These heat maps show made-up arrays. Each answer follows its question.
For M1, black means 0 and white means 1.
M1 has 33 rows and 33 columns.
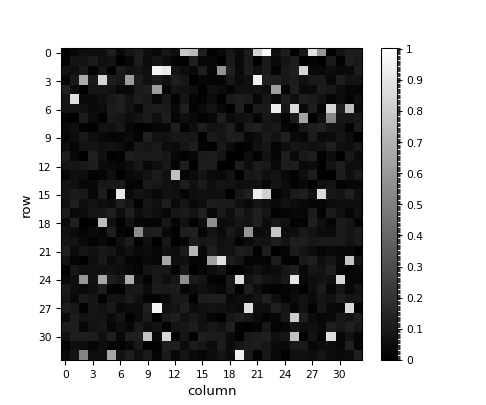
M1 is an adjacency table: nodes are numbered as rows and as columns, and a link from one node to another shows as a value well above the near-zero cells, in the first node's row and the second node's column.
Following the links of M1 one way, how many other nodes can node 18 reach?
4
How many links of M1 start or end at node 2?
7
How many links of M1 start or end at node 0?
6
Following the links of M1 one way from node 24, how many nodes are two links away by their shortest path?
10
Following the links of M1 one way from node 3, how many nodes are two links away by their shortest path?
7
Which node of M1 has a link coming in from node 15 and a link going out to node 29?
node 6
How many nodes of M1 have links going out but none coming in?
6
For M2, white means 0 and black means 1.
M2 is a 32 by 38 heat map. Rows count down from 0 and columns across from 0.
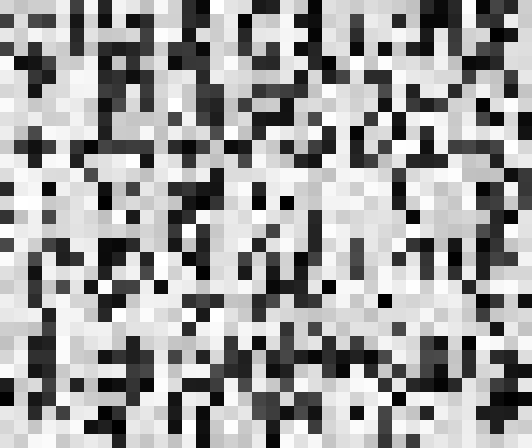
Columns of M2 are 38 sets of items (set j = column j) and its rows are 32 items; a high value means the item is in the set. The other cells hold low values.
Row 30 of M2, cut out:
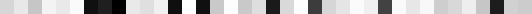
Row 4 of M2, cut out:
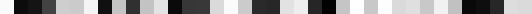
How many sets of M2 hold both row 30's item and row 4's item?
6
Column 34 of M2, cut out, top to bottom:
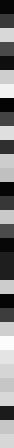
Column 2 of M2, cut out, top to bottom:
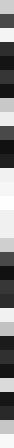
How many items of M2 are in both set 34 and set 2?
8
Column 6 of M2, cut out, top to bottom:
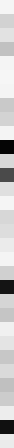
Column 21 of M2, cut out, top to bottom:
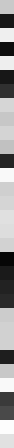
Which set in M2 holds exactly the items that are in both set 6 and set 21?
11
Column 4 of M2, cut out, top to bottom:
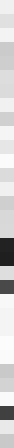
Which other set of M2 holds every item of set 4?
8
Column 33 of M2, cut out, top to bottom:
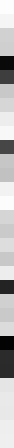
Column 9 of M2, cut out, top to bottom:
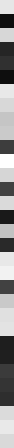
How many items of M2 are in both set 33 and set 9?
7
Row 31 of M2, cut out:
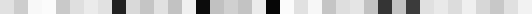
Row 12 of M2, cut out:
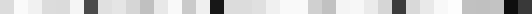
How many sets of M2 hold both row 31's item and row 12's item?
0
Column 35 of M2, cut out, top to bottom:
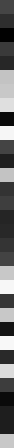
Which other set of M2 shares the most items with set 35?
22
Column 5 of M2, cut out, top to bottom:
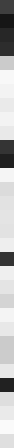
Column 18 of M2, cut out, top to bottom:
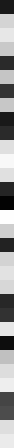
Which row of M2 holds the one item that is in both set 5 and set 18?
0
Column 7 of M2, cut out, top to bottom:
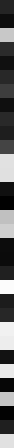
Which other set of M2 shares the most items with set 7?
14
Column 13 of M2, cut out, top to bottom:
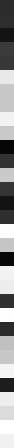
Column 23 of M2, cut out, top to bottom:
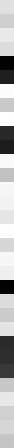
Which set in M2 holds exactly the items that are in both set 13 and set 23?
1
